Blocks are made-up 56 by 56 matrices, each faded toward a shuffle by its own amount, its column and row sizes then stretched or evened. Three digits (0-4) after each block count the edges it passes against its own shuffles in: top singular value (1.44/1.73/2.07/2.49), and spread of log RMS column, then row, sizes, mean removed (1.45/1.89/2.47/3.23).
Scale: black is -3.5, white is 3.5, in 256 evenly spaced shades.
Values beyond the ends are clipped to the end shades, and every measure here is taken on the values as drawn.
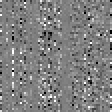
0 4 0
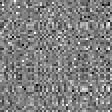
4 1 1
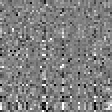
4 3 2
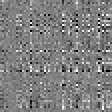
4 3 3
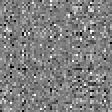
2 2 0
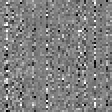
2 4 0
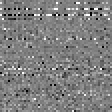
3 0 3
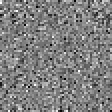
2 0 1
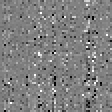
1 3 1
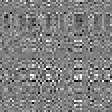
4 2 3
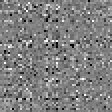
3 2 2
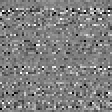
2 0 4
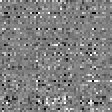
0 2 4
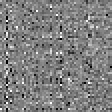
3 3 1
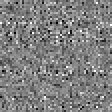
2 1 2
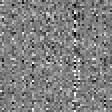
2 3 0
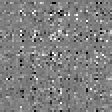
0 3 3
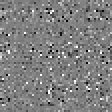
1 2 2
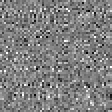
3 0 2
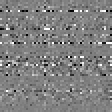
2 2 4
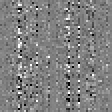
2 4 0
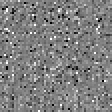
2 1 0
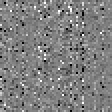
0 3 0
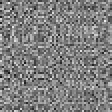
3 2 1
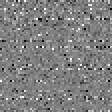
2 0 3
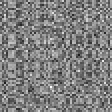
4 0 0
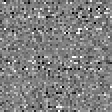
0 0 3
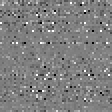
0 0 3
